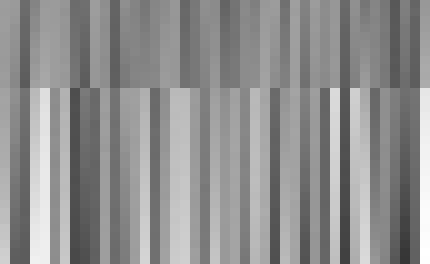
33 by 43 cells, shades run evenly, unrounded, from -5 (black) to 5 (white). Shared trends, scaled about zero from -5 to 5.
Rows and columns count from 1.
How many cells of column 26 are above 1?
22
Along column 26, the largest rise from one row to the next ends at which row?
12
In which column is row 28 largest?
43
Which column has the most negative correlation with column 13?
38
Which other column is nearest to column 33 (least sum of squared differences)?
16
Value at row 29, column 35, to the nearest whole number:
-2
